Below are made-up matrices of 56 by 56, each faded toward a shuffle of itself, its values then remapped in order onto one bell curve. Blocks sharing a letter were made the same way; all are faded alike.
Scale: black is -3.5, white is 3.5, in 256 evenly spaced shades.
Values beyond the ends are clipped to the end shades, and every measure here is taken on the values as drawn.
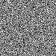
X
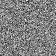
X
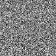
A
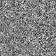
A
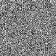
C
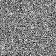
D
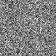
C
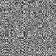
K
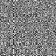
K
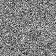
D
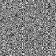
K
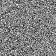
D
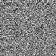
C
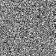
A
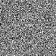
C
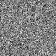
D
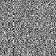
K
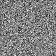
D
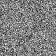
X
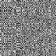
K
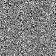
A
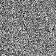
A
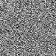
C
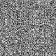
C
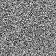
X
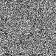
A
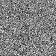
D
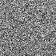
A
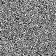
X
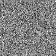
A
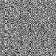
K
